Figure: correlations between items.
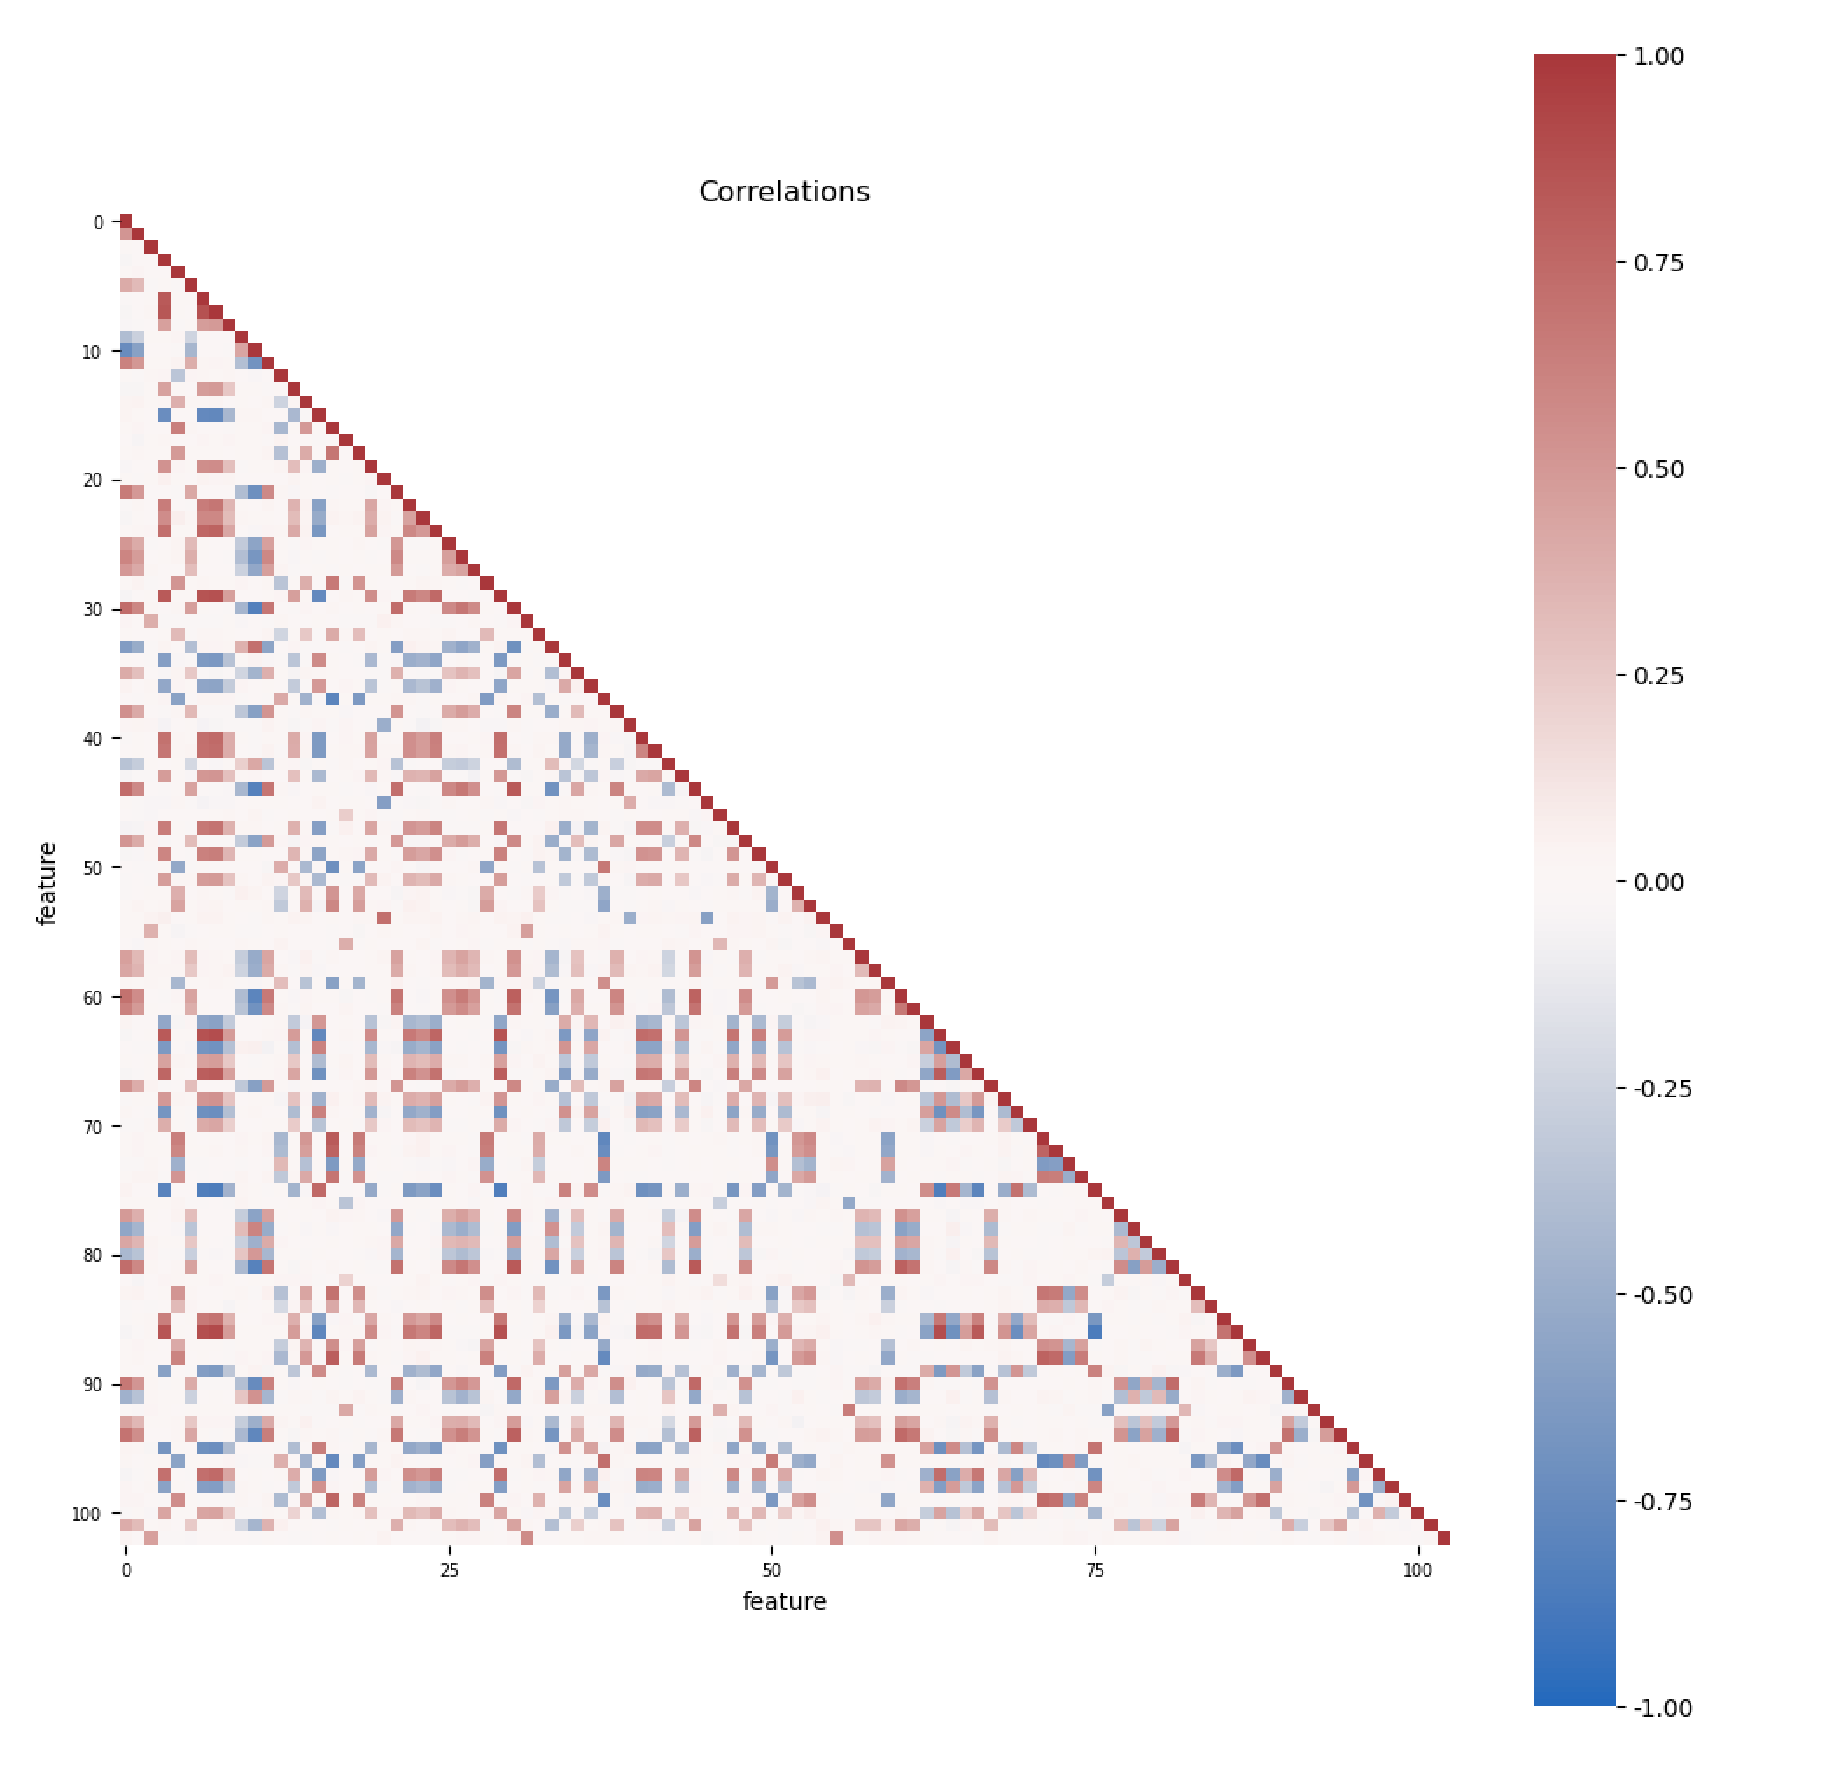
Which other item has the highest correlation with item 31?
102
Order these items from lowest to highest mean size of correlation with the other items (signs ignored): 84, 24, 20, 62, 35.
20, 84, 35, 62, 24
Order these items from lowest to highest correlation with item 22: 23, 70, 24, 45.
45, 70, 23, 24
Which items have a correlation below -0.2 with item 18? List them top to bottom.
12, 37, 50, 59, 73, 96
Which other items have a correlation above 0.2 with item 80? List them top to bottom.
9, 10, 33, 42, 78, 91
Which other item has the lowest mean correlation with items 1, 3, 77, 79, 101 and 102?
10
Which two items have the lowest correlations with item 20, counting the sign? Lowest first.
45, 39
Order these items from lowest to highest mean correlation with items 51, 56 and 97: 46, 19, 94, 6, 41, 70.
94, 46, 70, 19, 41, 6
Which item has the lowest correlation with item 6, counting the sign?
75
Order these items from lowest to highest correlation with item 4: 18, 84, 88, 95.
95, 84, 18, 88
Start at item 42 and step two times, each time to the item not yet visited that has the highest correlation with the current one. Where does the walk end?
33
